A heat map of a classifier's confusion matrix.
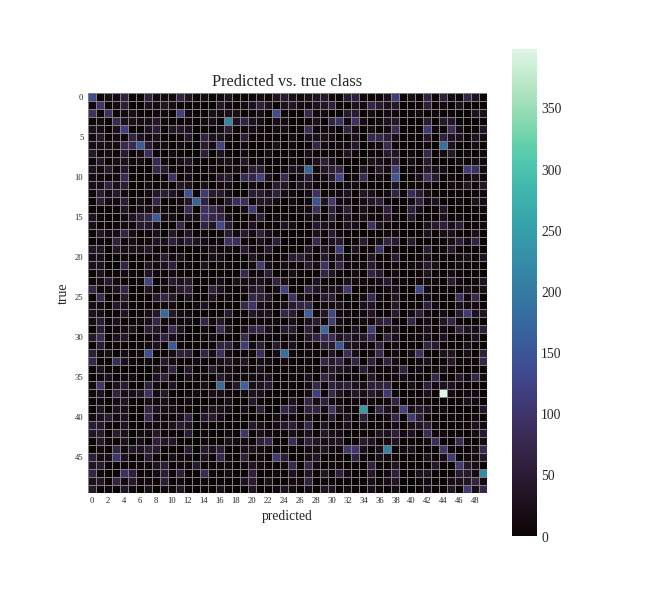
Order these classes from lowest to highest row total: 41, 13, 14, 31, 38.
38, 41, 14, 31, 13
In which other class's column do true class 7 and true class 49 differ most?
47
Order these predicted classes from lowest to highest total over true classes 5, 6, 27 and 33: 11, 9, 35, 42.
11, 42, 35, 9
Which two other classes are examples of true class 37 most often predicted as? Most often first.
44, 28
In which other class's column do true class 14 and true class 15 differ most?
8
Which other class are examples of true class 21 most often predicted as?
29
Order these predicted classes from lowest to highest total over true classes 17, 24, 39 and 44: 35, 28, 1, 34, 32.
35, 1, 28, 32, 34
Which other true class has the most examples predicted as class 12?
14
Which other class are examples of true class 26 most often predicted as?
20
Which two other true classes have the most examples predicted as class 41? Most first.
24, 32
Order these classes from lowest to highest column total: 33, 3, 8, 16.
33, 3, 8, 16
